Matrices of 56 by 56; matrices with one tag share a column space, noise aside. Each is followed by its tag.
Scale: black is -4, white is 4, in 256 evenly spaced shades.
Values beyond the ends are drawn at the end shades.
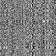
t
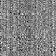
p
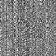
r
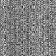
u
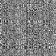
t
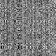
t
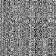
r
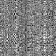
p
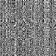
r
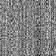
r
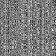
t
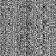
u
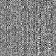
u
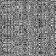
u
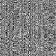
p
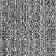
r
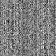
t
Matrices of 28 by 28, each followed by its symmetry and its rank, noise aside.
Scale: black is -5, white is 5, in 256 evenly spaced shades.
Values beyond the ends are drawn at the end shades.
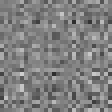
antisymmetric, rank two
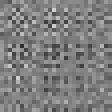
symmetric, rank two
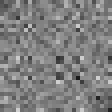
symmetric, rank three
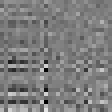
no symmetry, rank one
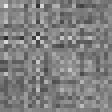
symmetric, rank two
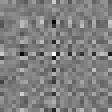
symmetric, rank one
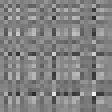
symmetric, rank one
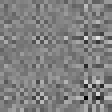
no symmetry, rank two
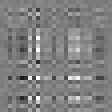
no symmetry, rank one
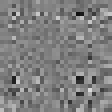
symmetric, rank two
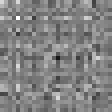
symmetric, rank three
